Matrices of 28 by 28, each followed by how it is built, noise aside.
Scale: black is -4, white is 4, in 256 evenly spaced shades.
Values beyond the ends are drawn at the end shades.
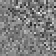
upper triangular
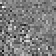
lower triangular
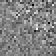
upper triangular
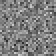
repeating rows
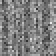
blocks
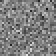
noise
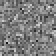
noise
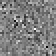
block diagonal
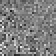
lower triangular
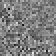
lower triangular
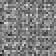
blocks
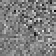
upper triangular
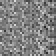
repeating rows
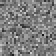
noise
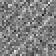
Hankel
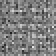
blocks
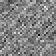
Hankel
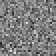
noise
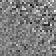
upper triangular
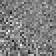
lower triangular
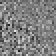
lower triangular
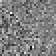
lower triangular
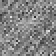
Hankel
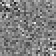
block diagonal
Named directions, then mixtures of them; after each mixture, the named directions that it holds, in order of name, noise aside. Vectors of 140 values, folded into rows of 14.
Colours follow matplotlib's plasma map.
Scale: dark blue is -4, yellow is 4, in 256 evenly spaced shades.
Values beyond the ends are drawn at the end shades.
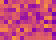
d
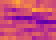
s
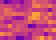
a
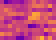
a.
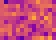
a, d.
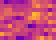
a.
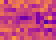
d, s.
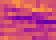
s.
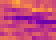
s.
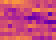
a, s.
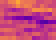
s.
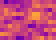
a.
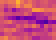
s.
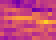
s.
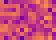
a, d.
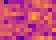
a, d.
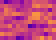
a.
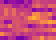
a, s.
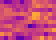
a.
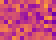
d.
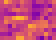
a, s.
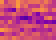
d, s.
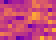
a.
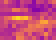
a, s.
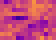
a, s.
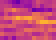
s.
